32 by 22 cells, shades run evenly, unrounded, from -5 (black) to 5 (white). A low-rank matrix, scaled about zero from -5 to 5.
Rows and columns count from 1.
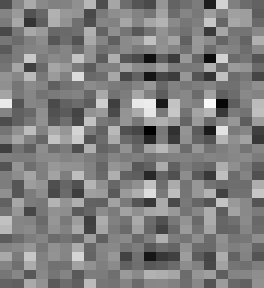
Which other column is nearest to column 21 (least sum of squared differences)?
6
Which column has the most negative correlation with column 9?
19
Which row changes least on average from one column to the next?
18
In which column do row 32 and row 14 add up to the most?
8
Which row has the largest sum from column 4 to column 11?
15
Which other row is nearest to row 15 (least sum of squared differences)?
7
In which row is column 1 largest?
12
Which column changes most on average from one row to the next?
13
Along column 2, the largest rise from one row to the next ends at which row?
23
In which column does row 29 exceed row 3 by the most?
3
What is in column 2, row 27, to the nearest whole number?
-1
